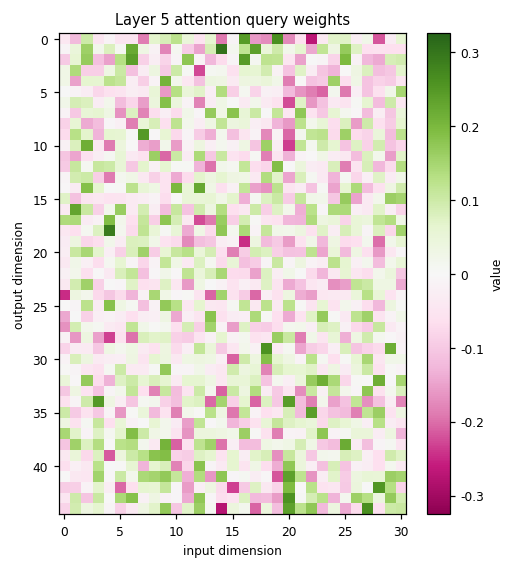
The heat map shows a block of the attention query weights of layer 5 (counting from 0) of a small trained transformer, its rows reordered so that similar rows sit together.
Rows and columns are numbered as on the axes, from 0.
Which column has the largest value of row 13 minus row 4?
1
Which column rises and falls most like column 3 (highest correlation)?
20
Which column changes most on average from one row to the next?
18
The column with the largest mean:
9
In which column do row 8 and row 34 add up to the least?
6
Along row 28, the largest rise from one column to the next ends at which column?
7
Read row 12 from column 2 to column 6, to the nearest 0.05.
0 0.1 0.1 0.05 -0.1
